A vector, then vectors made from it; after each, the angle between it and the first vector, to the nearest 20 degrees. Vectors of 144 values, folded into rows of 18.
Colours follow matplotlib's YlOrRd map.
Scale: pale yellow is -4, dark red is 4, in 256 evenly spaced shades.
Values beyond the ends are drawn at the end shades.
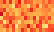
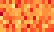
20 degrees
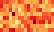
80 degrees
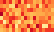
20 degrees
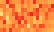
120 degrees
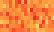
80 degrees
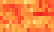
120 degrees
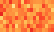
40 degrees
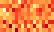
120 degrees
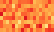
40 degrees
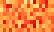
100 degrees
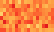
160 degrees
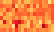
140 degrees
